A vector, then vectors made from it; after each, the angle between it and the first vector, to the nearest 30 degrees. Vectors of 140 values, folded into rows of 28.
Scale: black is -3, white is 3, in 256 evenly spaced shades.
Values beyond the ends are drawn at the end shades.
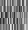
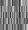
60 degrees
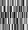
30 degrees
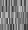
150 degrees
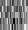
30 degrees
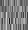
120 degrees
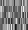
90 degrees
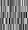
90 degrees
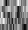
120 degrees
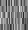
150 degrees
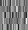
90 degrees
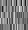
150 degrees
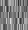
90 degrees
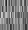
150 degrees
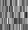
90 degrees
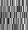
60 degrees
